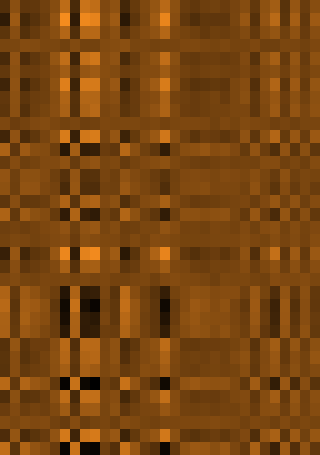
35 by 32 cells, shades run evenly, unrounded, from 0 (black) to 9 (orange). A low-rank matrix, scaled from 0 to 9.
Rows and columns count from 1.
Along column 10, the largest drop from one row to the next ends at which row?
35
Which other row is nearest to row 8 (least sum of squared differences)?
28
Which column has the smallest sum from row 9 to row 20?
8
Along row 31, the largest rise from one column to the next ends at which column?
9
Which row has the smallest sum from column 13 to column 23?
2
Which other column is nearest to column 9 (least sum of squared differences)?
17
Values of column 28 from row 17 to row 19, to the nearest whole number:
3 5 5
